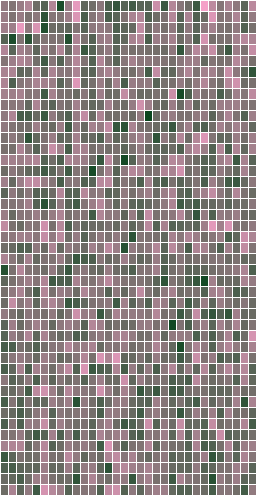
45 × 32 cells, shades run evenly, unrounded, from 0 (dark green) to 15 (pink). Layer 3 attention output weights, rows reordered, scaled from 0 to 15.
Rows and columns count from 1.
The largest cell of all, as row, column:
1, 26
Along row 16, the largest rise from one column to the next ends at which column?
13
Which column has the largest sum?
14
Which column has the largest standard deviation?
6
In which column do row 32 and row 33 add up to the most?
25
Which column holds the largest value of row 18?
27
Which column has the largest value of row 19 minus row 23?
16
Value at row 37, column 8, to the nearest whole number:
8
